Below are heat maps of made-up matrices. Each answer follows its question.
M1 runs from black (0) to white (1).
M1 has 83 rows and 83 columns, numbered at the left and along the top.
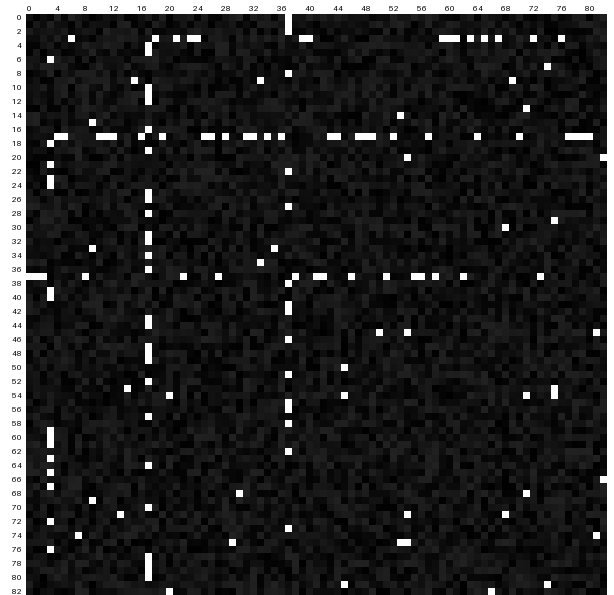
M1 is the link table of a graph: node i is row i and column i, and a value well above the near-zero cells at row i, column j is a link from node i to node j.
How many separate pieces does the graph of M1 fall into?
5
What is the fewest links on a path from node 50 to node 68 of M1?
4
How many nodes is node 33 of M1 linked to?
2
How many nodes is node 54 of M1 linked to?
4
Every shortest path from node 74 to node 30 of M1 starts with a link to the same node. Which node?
node 81
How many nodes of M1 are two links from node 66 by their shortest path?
1
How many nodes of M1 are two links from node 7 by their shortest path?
1
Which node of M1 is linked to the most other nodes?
node 17
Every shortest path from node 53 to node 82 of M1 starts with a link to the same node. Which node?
node 75
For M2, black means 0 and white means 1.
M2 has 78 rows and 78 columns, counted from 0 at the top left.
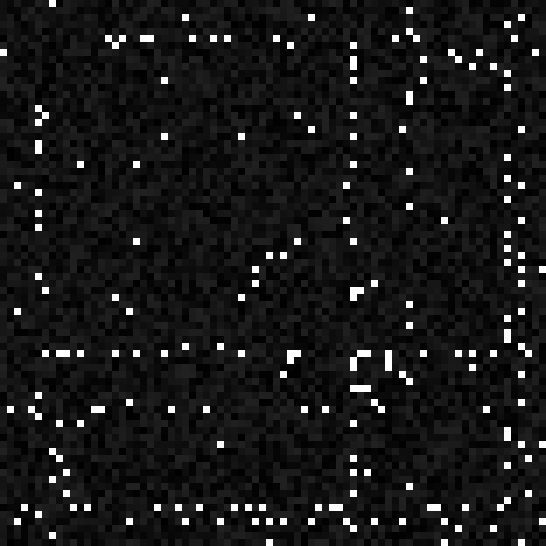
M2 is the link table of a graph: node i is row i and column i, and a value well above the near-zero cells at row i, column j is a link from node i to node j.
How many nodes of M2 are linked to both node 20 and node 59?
1
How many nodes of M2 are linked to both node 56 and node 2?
0
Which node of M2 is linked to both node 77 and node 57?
node 74
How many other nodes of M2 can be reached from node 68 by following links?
4
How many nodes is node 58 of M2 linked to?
10
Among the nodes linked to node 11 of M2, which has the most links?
node 50
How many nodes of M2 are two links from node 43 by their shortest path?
9
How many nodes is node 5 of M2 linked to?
11
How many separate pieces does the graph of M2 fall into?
6
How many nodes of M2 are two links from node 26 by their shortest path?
10
